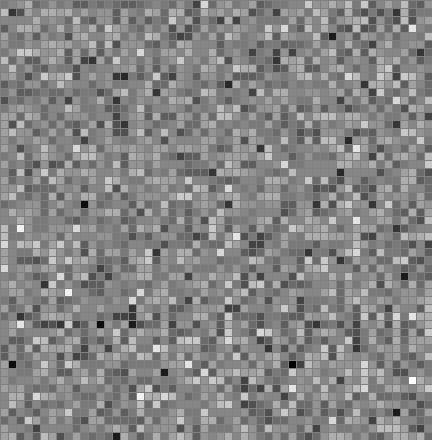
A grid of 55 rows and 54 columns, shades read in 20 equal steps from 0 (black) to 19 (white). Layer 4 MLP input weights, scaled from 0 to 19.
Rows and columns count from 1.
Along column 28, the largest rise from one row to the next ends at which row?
32
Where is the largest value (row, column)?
48, 52
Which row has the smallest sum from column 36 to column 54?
41
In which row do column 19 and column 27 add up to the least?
22
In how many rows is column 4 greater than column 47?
26
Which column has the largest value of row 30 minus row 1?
30
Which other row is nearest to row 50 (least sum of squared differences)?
37
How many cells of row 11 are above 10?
17
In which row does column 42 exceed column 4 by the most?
40
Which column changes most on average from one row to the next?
29
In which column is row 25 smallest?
46
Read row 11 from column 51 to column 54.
7 12 10 8
